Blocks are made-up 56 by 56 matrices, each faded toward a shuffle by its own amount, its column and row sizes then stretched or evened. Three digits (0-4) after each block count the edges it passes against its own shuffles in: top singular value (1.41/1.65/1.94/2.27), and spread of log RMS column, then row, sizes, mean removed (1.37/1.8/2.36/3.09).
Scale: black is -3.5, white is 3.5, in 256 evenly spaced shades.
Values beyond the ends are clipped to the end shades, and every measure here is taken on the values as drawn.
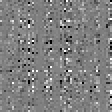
1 4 2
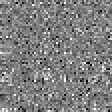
2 0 2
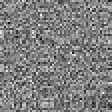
3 0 0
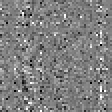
0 3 2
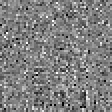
2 1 0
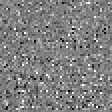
0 1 2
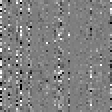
2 4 1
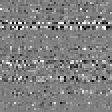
4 0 4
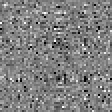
2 1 3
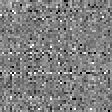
3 2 2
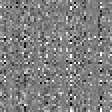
3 4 2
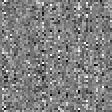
1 3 0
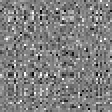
4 2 1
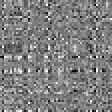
4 2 3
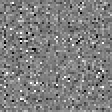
0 2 1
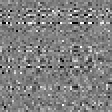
4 1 3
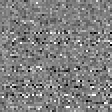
2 1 3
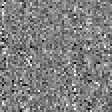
0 2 0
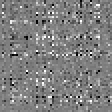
3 4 3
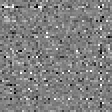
2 1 3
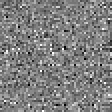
2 1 2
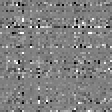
1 2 4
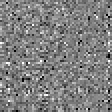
2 2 1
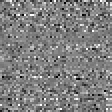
2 0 4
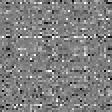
4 1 3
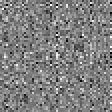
3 3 1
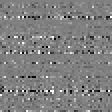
3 0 4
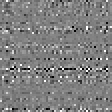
4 1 4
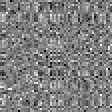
4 2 0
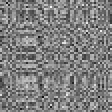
4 1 0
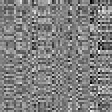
4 4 0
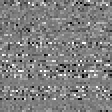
0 0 4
